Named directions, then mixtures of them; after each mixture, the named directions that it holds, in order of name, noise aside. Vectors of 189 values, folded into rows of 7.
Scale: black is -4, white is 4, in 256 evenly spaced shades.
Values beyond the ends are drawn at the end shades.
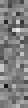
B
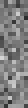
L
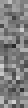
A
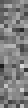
A, B.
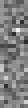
A, B, L.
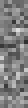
A, B, L.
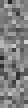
A, L.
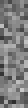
A.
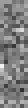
A, B.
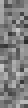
A, B, L.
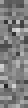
B, L.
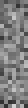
A, L.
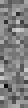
B.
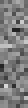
A, B, L.
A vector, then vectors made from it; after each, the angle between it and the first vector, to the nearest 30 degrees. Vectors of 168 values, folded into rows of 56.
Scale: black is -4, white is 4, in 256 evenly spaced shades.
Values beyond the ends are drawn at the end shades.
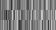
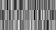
90 degrees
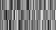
30 degrees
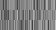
60 degrees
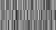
120 degrees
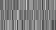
90 degrees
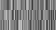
150 degrees
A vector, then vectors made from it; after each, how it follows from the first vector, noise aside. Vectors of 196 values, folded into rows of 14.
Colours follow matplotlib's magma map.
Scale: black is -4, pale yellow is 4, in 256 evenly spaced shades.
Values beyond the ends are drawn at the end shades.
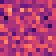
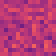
reversed, shrunk.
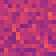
reversed, shrunk.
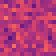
reversed, shrunk.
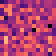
copied.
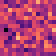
reversed.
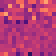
wrapped around, partly zeroed.
